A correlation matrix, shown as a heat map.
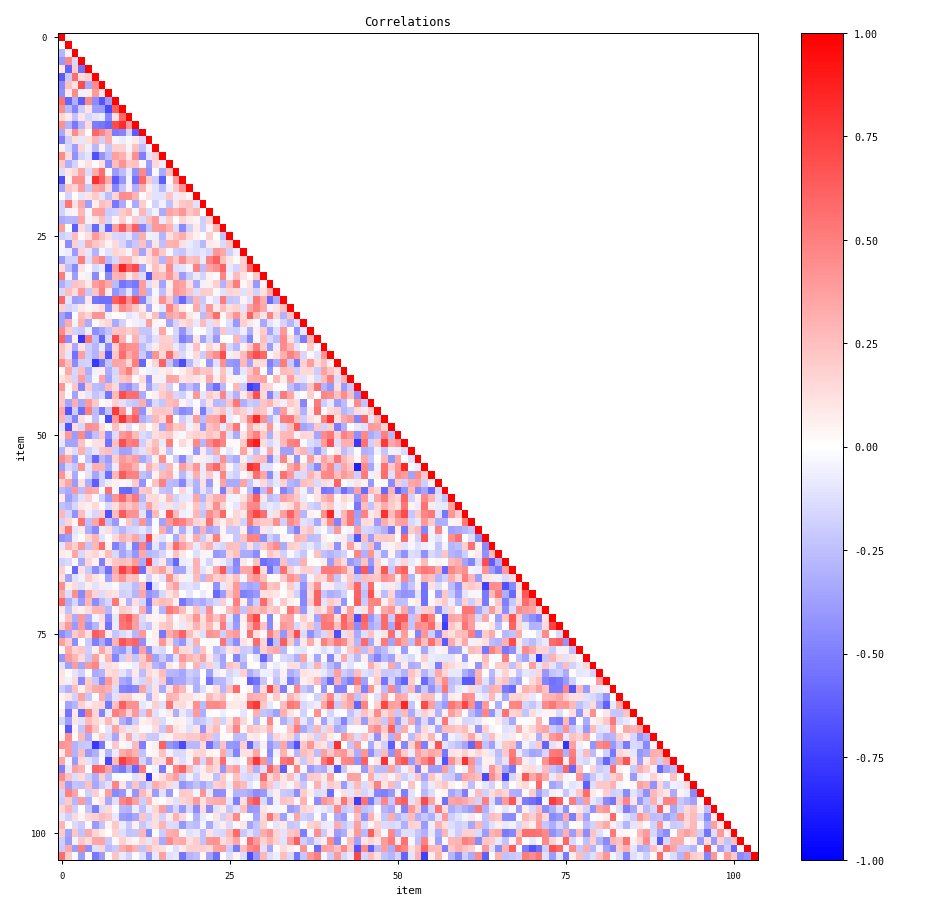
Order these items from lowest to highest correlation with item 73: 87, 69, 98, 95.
98, 69, 87, 95
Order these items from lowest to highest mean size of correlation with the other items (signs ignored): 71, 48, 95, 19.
19, 95, 71, 48
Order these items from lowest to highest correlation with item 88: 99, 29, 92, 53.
99, 92, 29, 53
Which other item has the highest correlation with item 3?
6
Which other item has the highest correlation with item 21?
1
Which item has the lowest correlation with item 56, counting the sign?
5
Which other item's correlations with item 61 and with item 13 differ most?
66
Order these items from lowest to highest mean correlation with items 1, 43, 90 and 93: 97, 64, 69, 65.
65, 97, 69, 64
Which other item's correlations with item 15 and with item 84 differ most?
89
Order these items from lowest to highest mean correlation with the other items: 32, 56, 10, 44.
44, 56, 32, 10
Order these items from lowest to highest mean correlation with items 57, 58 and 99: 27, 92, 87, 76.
76, 92, 27, 87
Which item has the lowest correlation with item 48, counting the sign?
7
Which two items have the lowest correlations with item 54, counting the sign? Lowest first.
44, 103
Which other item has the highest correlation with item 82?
31
